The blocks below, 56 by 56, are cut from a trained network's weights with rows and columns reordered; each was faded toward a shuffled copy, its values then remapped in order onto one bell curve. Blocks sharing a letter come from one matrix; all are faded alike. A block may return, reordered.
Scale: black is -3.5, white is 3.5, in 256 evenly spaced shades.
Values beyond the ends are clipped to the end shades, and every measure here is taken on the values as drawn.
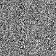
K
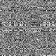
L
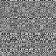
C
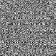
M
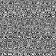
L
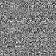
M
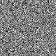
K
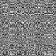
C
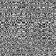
L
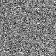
K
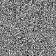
K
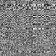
C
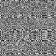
L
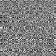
C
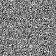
K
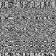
C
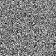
K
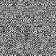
L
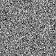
K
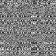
C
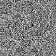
K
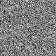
K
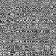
L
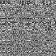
L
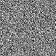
K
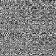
M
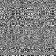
L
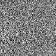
K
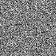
K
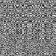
C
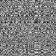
L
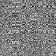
M
